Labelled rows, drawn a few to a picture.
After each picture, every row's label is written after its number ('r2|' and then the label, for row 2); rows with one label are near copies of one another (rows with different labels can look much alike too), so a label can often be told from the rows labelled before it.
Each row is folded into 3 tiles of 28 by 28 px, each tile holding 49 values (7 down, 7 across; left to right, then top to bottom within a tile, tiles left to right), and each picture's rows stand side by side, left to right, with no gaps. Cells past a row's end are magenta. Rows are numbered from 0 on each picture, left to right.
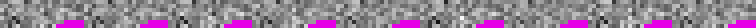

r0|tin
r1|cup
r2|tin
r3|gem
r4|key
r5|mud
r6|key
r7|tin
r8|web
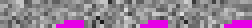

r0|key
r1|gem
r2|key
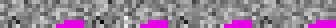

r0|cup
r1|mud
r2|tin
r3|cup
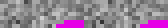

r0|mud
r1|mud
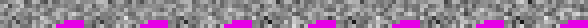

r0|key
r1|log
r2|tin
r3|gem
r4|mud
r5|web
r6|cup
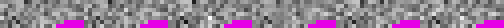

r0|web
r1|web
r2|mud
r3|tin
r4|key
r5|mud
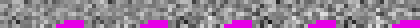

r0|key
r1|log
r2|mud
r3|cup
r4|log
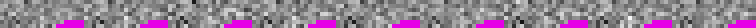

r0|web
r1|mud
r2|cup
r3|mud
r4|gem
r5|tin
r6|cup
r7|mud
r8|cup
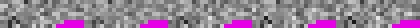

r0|log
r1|log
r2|mud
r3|tin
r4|mud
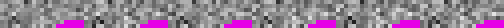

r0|log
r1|mud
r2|cup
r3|tin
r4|tin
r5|gem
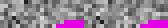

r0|web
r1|tin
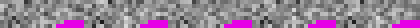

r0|web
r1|gem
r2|gem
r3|log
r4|mud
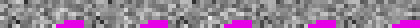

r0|tin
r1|tin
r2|log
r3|web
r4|gem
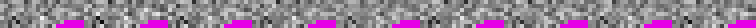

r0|mud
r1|tin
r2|cup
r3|log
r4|tin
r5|log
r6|cup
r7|mud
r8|tin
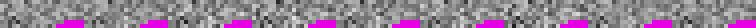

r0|cup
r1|mud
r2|mud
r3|web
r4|mud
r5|log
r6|web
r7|tin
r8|cup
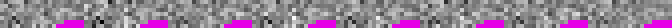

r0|tin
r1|gem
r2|cup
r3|mud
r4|mud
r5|log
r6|tin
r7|key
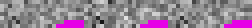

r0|cup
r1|tin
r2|gem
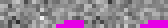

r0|gem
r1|log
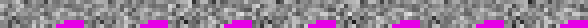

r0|log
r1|mud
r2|key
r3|web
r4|key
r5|tin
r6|web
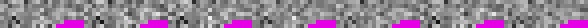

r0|tin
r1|tin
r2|log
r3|mud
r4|web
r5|tin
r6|web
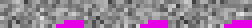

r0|mud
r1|web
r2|key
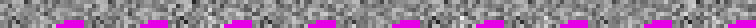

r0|gem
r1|web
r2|web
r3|cup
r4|key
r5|mud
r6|mud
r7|key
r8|key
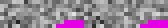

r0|cup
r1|cup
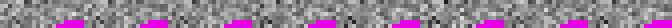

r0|key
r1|key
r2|web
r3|cup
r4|tin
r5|log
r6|gem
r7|tin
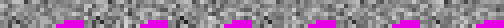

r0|gem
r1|web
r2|gem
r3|tin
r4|key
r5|key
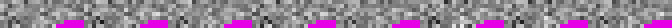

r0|cup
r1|cup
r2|tin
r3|cup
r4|key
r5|log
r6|gem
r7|key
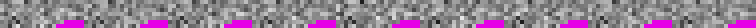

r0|tin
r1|web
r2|web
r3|mud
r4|cup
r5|mud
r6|mud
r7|web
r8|cup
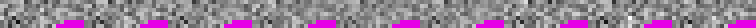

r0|web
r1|gem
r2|web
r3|key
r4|web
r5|gem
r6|key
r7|mud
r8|cup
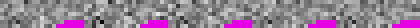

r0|mud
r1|gem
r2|cup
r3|key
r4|web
